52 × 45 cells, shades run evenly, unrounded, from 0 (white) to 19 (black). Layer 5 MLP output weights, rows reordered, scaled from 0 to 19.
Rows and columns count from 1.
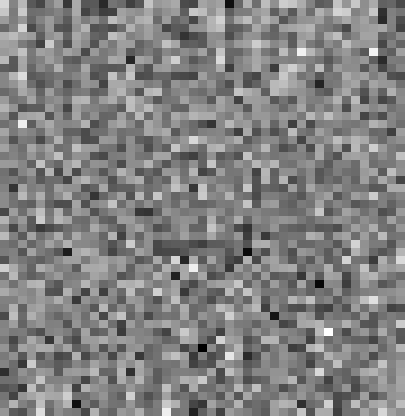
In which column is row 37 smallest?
18
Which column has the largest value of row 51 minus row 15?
9
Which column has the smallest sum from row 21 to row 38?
41
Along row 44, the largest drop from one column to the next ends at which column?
24
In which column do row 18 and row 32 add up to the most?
28
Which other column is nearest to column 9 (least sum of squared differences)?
38
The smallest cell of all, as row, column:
42, 37
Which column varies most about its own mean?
22
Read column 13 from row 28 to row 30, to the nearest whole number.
12 11 6
